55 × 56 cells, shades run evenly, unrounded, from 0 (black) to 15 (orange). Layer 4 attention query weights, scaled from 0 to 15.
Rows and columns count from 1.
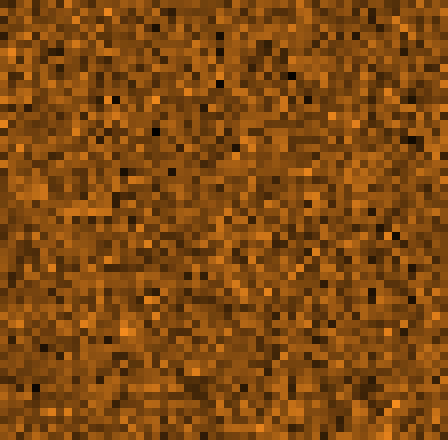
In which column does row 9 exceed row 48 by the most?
44
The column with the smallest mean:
47
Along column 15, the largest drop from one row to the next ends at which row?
25
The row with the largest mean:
27
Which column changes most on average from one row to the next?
20
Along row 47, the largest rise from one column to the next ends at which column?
24
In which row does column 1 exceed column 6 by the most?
16
